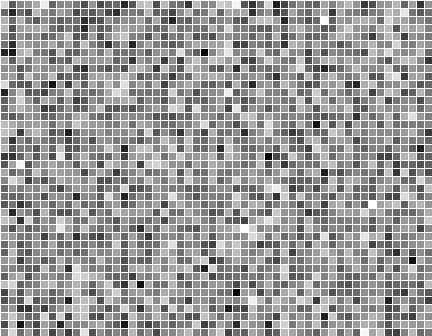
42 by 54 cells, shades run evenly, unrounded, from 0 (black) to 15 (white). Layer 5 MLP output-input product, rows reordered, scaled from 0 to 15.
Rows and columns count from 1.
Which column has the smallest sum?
7
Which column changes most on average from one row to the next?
30
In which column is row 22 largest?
51
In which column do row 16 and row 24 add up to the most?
34
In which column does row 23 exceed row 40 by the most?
24
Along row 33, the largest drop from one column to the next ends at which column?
27
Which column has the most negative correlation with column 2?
29
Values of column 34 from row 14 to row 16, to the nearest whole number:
5 10 13
